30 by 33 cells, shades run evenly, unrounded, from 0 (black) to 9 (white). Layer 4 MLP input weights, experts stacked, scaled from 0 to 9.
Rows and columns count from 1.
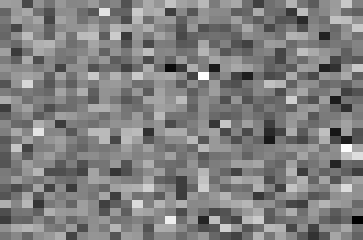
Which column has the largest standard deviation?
32
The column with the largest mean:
13
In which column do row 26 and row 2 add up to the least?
27
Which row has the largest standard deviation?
17
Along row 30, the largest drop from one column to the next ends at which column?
7
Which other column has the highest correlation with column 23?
18
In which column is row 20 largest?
33
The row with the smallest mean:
22
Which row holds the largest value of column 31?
3
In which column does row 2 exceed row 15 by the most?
10
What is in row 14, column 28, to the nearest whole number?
5
